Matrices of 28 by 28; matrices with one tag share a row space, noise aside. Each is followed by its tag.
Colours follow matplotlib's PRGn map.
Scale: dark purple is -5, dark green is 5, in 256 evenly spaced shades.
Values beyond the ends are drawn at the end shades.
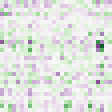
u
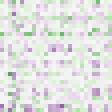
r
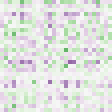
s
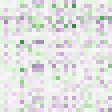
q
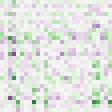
r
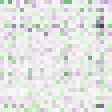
u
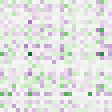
u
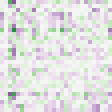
r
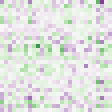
u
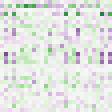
s
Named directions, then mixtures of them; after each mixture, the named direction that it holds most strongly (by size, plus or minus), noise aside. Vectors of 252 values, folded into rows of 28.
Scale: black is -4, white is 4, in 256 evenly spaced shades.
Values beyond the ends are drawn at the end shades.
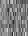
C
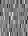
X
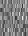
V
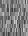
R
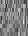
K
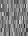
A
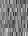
C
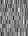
K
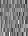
V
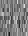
R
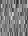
X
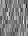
K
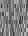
A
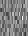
V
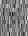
X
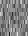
X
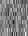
C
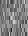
X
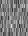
A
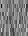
A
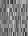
C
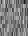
K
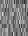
A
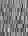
V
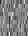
X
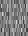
A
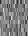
X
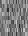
R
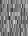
R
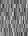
A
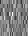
X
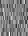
X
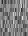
V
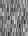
R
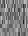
K
